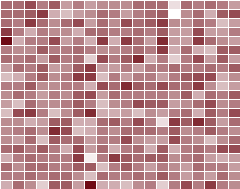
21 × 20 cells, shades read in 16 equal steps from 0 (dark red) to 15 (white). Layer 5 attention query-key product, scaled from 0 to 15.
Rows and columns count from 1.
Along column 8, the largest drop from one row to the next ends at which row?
21
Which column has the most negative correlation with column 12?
8
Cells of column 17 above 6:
9
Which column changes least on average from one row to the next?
16
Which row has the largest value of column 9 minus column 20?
13
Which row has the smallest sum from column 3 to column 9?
3
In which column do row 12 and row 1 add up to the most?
15
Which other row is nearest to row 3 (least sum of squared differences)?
10
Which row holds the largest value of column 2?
12
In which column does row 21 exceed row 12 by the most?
14
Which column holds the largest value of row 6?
18
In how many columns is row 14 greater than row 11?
7
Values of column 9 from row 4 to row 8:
6 3 8 4 9
